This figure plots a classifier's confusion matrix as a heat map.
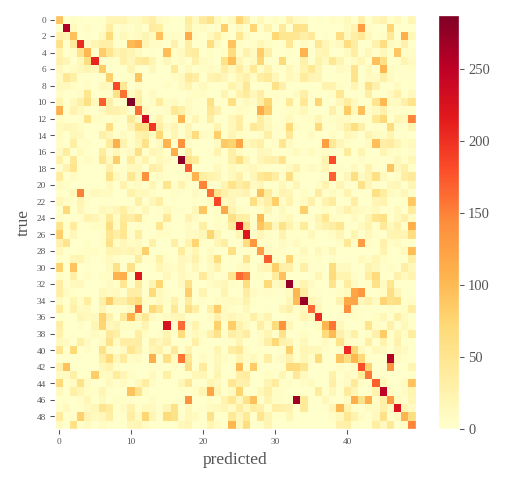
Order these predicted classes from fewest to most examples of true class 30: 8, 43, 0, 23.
23, 43, 8, 0
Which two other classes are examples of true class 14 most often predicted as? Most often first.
22, 19
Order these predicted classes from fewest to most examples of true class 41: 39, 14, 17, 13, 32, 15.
14, 32, 15, 39, 13, 17
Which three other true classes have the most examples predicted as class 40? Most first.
35, 34, 11
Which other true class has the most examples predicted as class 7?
34
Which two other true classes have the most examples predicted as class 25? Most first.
31, 15
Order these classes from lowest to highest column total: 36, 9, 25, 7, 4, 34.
4, 36, 9, 34, 7, 25
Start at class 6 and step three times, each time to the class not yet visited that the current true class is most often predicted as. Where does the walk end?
3
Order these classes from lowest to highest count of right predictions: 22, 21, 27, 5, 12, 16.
16, 27, 21, 22, 5, 12
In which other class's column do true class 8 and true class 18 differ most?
46
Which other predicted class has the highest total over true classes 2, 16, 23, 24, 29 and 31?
11
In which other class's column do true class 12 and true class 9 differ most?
49
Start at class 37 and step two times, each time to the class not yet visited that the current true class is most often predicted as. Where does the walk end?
17
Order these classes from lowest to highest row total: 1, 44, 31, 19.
44, 1, 19, 31
